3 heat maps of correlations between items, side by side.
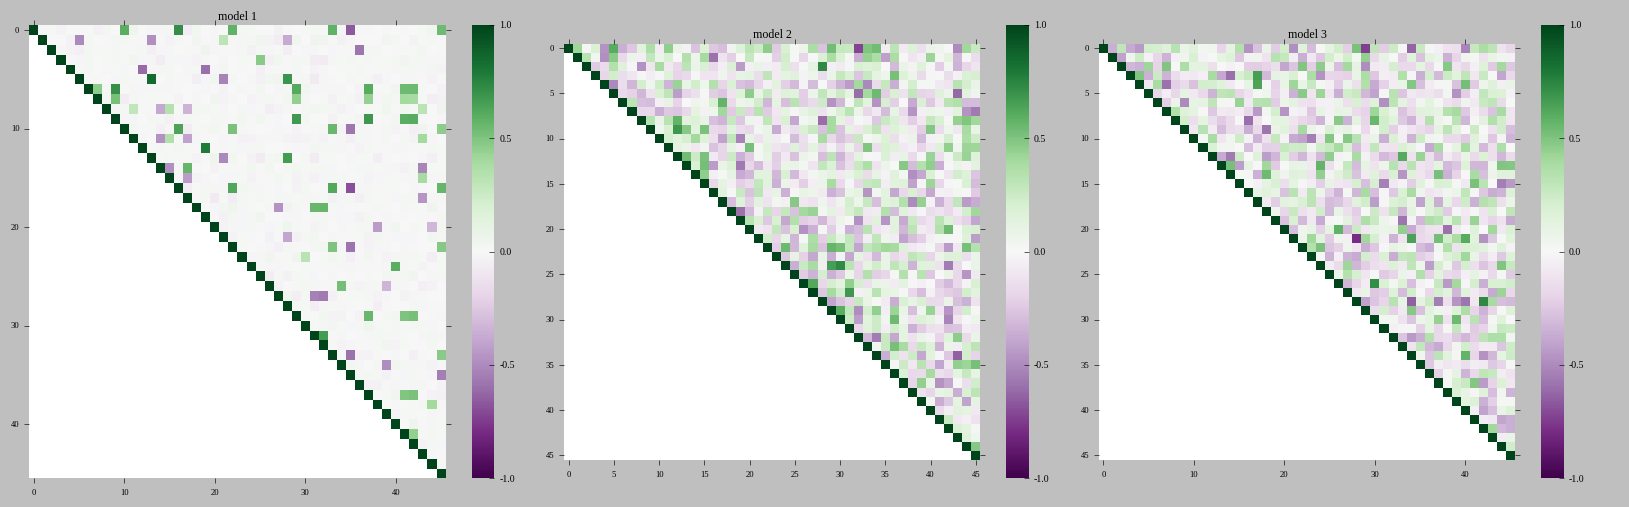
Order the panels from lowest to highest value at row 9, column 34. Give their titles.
model 3, model 1, model 2
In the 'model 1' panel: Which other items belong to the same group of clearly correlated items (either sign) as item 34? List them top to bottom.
26, 39
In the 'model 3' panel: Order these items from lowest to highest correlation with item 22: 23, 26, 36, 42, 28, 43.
36, 26, 28, 43, 42, 23
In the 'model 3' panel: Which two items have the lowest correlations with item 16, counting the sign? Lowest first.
8, 0
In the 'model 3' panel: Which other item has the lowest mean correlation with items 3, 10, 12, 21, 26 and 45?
5
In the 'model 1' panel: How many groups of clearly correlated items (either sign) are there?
12
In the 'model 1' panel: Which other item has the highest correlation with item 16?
0
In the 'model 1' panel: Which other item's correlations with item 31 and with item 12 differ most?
19
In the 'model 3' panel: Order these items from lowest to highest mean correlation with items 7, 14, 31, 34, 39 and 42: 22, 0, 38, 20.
20, 0, 22, 38
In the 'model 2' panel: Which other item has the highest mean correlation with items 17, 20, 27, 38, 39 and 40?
33
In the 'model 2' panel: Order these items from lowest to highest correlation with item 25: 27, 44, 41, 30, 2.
44, 27, 30, 2, 41
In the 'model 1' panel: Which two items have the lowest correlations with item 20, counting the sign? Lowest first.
38, 44
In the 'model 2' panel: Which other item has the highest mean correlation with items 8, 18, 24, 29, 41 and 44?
22
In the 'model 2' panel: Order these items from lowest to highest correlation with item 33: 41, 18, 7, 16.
16, 41, 7, 18
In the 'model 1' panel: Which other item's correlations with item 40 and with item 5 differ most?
13
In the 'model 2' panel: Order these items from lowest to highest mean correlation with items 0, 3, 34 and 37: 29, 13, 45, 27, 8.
8, 13, 45, 27, 29
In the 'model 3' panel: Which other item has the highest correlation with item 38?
2
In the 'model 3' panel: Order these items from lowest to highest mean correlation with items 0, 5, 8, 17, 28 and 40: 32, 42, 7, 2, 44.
7, 44, 2, 32, 42
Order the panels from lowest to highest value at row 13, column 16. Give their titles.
model 2, model 1, model 3
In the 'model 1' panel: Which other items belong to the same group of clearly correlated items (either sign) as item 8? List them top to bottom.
11, 14, 15, 17, 43
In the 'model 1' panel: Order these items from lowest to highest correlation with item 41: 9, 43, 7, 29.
43, 7, 29, 9
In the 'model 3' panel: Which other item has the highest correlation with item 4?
17
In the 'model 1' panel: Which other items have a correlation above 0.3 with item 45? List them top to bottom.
0, 10, 16, 22, 33
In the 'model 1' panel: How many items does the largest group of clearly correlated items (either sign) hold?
7
